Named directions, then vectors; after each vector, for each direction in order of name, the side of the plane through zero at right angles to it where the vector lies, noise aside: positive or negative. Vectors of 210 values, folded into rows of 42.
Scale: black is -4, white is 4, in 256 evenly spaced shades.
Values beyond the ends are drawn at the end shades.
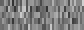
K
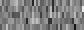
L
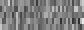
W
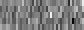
positive, positive, positive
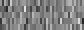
positive, positive, negative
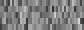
positive, positive, negative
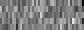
negative, negative, negative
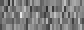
positive, positive, negative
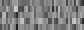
negative, positive, negative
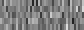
positive, positive, positive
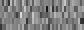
positive, positive, negative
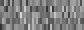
positive, positive, negative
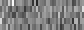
negative, positive, positive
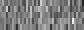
negative, negative, negative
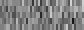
positive, positive, positive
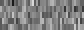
positive, negative, negative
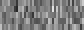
positive, negative, positive
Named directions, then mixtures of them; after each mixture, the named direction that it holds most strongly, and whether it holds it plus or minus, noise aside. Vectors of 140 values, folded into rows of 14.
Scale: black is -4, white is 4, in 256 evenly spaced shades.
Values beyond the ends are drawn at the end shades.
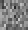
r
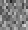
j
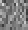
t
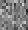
j, minus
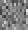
j, plus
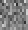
t, minus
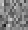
r, minus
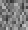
j, plus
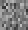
r, plus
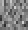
j, minus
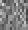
t, plus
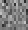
t, plus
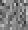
t, minus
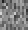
r, plus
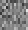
j, plus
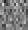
t, plus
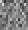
t, plus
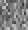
j, plus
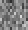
j, plus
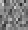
r, minus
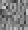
r, minus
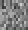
r, plus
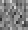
j, minus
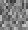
j, plus
